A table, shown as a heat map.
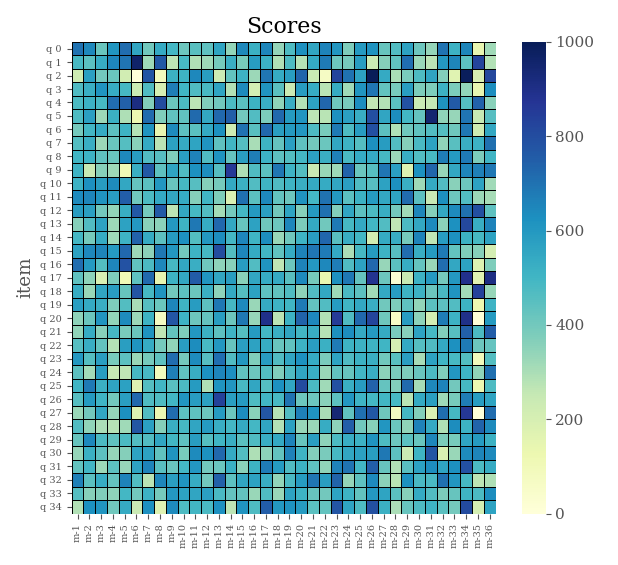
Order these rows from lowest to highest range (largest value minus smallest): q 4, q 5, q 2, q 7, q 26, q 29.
q 29, q 7, q 26, q 4, q 5, q 2
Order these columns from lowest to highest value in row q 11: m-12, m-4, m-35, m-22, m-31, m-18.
m-31, m-35, m-18, m-12, m-4, m-22
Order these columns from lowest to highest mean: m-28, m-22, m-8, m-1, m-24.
m-28, m-8, m-22, m-1, m-24
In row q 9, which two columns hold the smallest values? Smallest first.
m-5, m-29
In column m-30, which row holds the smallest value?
q 4
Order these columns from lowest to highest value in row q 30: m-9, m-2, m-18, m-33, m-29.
m-29, m-33, m-18, m-2, m-9
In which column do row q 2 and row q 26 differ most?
m-6
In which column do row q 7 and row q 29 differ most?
m-8
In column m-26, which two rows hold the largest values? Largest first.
q 2, q 17
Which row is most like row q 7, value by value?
q 33
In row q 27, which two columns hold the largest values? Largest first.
m-23, m-34
